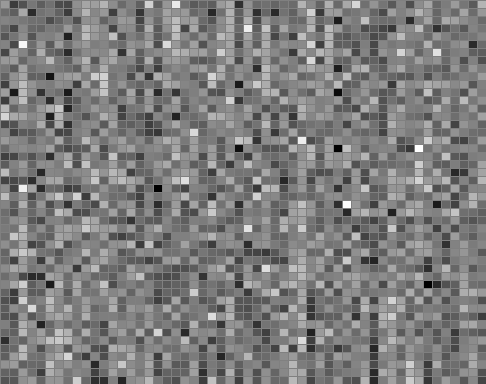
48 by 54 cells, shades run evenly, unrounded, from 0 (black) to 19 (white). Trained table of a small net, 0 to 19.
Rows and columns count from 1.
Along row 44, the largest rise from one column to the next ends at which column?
43
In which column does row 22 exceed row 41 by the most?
25
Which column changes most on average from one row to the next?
38
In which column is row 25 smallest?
24
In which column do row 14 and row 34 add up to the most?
34
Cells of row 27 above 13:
5
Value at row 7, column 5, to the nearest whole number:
13
